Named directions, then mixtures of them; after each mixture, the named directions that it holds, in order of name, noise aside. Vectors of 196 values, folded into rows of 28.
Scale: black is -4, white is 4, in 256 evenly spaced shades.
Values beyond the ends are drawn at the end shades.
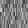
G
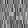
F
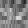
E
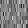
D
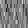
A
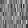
D, G.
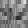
E.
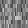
E, G.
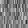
A, D, G.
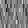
A.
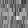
E, F.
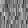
A, G.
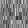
E, F, G.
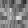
E.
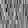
A.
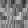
E.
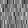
F, G.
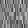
F.
